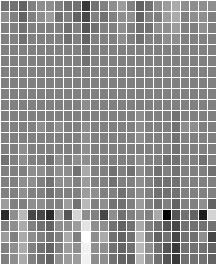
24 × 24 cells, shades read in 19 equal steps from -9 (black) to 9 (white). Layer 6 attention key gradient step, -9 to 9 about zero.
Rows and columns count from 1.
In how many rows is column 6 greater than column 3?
4
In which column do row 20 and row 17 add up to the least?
19
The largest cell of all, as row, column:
22, 10
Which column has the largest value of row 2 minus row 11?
20
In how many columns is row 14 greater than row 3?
6
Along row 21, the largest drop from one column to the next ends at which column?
11
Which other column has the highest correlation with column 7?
9
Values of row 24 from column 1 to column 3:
0 1 3
